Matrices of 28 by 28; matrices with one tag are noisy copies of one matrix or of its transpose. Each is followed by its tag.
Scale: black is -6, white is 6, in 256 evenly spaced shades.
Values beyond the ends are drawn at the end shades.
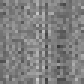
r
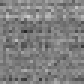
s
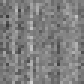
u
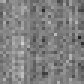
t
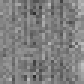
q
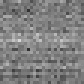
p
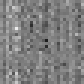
s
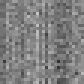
r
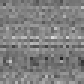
r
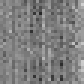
q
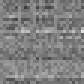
u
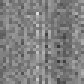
r
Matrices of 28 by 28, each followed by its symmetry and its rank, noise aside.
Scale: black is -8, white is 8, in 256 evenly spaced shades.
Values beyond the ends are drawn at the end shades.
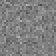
no symmetry, rank six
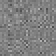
no symmetry, rank four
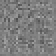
symmetric, rank five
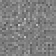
symmetric, rank six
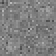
symmetric, rank six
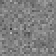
no symmetry, rank six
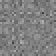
symmetric, rank six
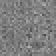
no symmetry, rank six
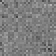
symmetric, rank four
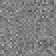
no symmetry, rank six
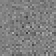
no symmetry, rank five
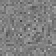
symmetric, rank six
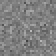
symmetric, rank five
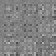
symmetric, rank four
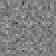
no symmetry, rank five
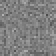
antisymmetric, rank six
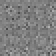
symmetric, rank five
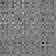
symmetric, rank four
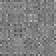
antisymmetric, rank four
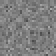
symmetric, rank five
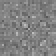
symmetric, rank four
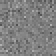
antisymmetric, rank six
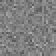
no symmetry, rank six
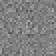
no symmetry, rank six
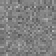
no symmetry, rank six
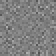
no symmetry, rank five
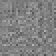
no symmetry, rank four
